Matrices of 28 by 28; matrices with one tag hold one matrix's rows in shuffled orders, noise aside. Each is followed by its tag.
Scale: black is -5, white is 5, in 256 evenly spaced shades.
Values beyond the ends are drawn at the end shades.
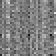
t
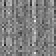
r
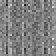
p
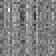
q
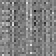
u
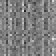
p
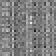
u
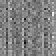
p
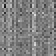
r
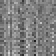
q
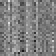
q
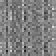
p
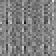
p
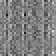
p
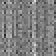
r
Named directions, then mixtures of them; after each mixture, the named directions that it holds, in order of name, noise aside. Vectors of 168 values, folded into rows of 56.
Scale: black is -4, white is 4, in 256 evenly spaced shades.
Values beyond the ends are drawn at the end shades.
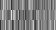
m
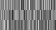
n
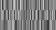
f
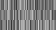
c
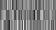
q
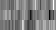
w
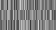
c.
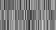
c, n, w.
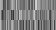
c, m, q.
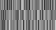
n, q.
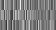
c, f, n.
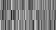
m.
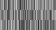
c.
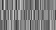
c, f.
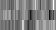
w.
